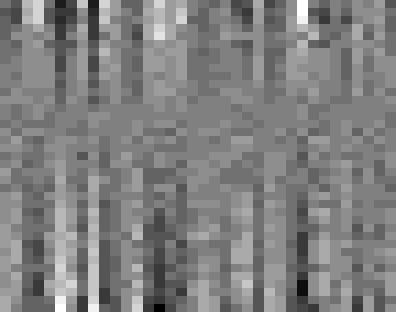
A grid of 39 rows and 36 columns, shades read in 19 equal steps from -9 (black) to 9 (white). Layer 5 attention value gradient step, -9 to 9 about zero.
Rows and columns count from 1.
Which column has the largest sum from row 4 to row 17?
15
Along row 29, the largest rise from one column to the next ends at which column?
9
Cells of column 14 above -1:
19
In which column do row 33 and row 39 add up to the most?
6
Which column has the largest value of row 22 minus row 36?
28
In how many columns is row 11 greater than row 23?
22
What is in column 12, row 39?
1
